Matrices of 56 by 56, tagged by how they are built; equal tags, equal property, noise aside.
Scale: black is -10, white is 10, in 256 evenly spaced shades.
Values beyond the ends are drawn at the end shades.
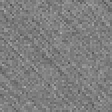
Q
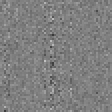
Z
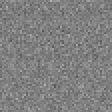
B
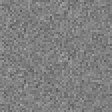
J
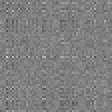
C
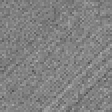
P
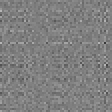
C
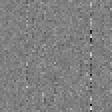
Z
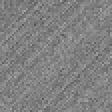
P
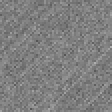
P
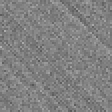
Q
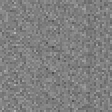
J
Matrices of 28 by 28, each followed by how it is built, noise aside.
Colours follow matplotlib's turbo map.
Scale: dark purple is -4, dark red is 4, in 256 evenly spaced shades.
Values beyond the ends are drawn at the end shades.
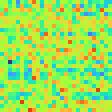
blocks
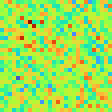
Toeplitz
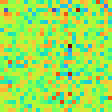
low rank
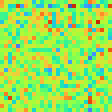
low rank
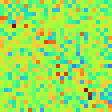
block diagonal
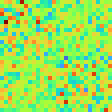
block diagonal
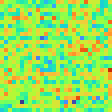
blocks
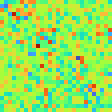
block diagonal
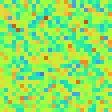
Toeplitz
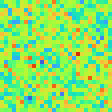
Toeplitz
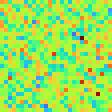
Toeplitz
